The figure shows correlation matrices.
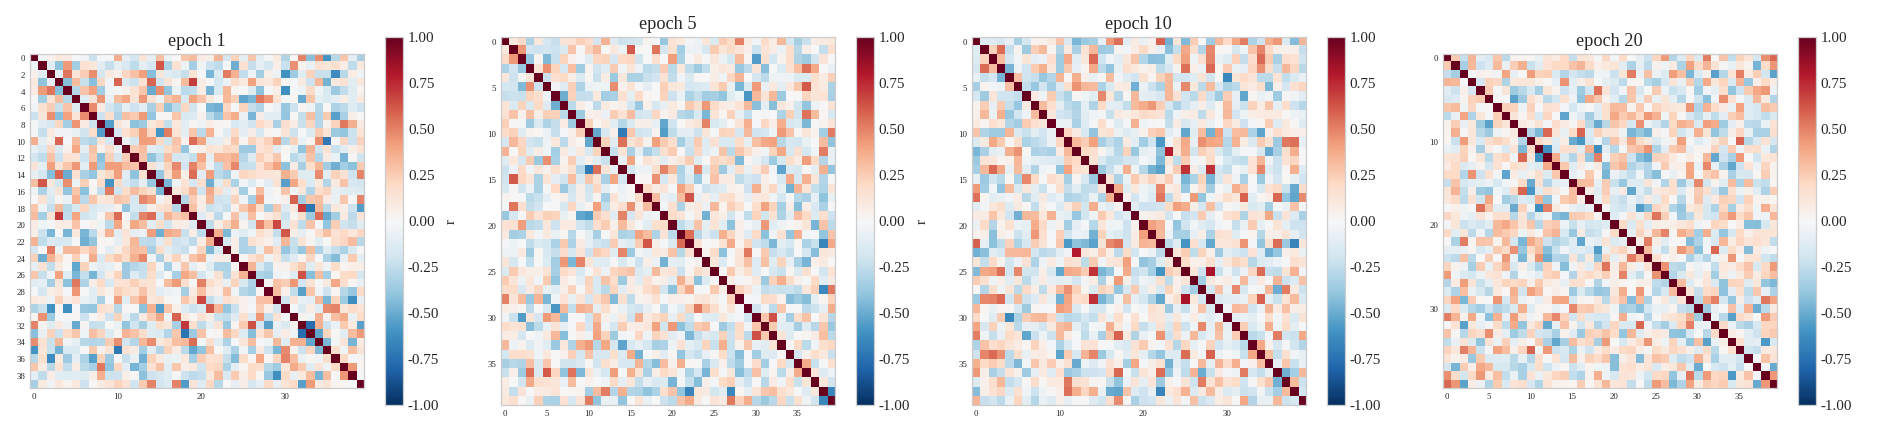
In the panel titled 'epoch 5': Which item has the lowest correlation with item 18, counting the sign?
35
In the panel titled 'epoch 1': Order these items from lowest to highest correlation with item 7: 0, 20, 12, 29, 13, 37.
37, 0, 29, 20, 12, 13
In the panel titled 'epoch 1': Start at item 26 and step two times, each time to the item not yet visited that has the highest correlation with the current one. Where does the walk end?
18
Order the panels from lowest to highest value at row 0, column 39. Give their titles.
epoch 1, epoch 5, epoch 10, epoch 20
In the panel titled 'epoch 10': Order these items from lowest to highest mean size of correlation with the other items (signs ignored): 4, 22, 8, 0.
8, 4, 0, 22
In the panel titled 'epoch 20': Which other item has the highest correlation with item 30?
15
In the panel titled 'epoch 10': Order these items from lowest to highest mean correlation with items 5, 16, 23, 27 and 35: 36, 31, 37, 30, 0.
36, 30, 0, 37, 31
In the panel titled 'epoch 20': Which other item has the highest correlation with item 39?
0
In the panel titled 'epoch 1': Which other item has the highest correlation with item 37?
8
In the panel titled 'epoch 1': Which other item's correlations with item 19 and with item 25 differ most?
5
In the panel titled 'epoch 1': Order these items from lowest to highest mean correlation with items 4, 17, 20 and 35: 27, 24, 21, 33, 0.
0, 21, 24, 27, 33
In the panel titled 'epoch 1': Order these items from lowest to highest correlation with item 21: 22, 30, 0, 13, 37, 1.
1, 13, 0, 37, 22, 30
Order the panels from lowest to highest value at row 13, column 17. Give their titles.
epoch 10, epoch 20, epoch 5, epoch 1
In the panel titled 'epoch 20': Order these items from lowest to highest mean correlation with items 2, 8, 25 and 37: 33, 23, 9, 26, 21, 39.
33, 39, 9, 26, 23, 21
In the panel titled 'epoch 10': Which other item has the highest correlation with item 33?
34
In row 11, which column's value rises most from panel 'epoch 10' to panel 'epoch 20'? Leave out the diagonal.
22
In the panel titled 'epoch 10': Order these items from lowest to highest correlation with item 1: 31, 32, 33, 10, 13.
10, 31, 32, 13, 33
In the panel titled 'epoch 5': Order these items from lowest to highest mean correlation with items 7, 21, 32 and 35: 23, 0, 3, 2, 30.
2, 23, 0, 3, 30
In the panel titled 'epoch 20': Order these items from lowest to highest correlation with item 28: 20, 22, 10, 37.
22, 20, 37, 10
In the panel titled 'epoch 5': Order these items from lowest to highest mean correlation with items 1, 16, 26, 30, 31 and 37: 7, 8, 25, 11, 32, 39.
7, 39, 25, 8, 11, 32
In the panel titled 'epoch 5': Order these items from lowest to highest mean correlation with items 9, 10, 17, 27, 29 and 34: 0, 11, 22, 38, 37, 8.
38, 11, 8, 37, 0, 22
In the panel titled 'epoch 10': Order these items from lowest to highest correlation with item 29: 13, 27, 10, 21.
13, 21, 27, 10
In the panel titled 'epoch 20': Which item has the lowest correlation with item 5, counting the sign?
8
